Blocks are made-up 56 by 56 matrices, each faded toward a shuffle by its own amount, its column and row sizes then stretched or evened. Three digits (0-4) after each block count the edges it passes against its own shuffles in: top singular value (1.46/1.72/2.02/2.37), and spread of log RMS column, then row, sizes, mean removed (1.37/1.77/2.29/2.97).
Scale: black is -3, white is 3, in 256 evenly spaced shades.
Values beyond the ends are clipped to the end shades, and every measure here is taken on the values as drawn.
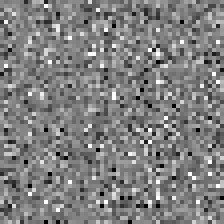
0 2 0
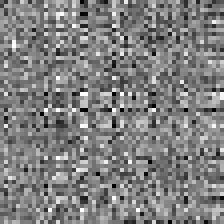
4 3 2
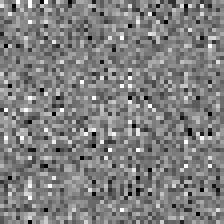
0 2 2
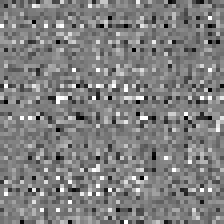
0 2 4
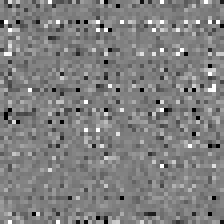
0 2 3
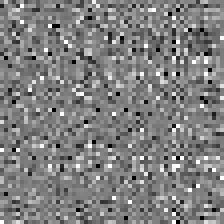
3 1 1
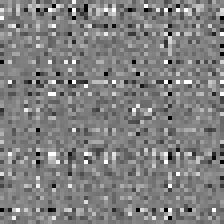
3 3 4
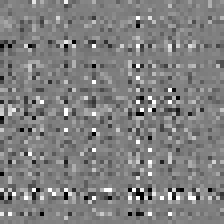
3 3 4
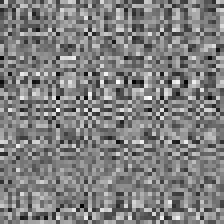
4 1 4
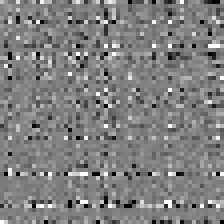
2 3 4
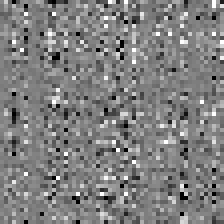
1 4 2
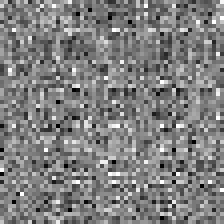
4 1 2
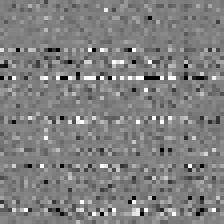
2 1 4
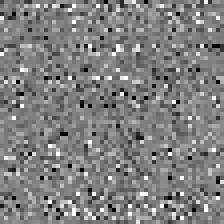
0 0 3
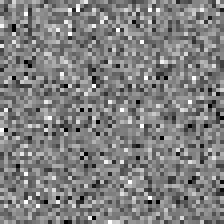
0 0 1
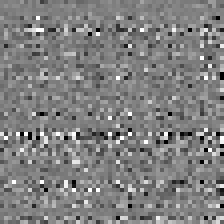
1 2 4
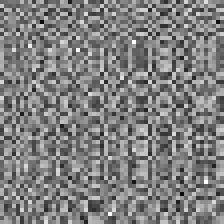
4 1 1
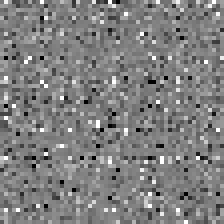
1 1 2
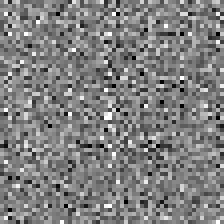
2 2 1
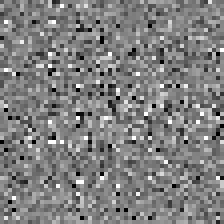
0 1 2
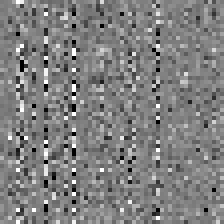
3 4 0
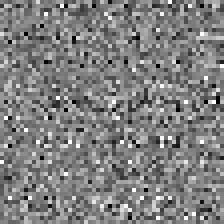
0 0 3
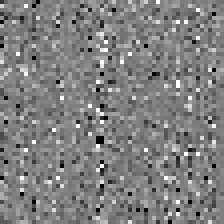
0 3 0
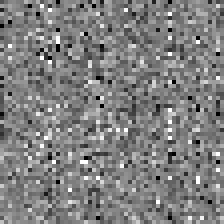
1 3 1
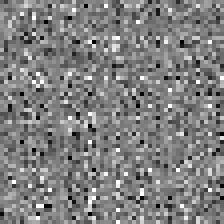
0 4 1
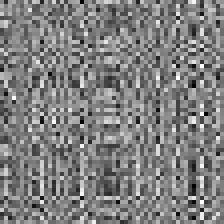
4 4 1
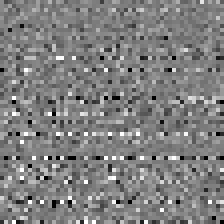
0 0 4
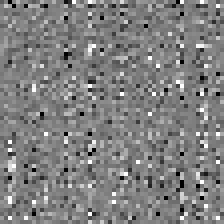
1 3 2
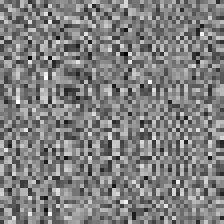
4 2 1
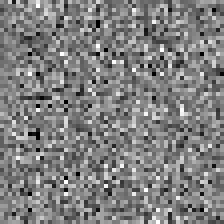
0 2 0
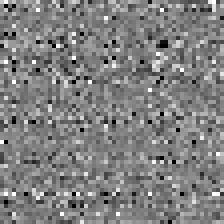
0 2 3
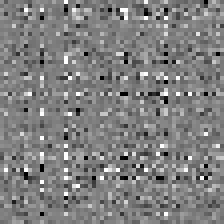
1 3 4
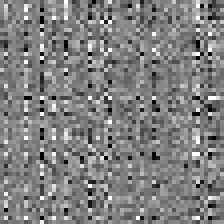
4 4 2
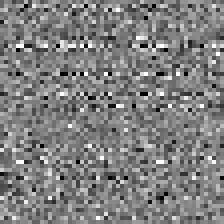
3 0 3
